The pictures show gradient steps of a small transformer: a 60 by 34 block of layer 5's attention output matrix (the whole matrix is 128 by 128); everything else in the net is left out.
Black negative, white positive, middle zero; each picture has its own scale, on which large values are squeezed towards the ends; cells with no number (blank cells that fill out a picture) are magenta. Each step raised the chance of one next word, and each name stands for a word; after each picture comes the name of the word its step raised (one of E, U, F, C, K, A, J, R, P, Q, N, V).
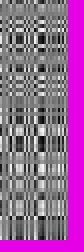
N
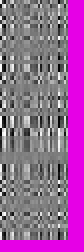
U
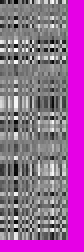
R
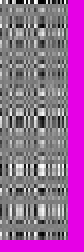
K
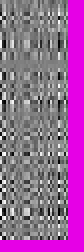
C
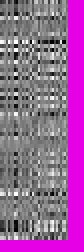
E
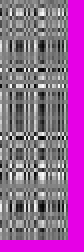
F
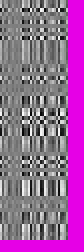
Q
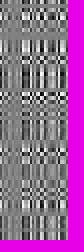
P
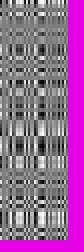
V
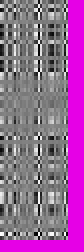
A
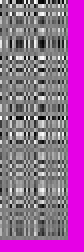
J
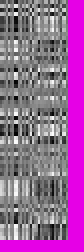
Q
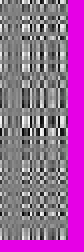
U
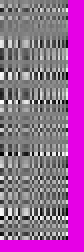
C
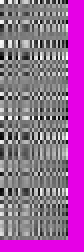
J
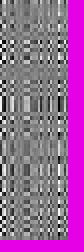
R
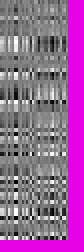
C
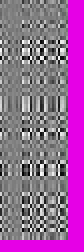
R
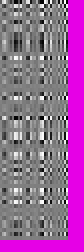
J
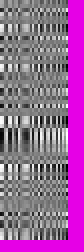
U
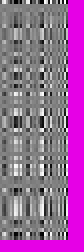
K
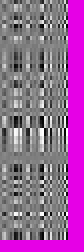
U
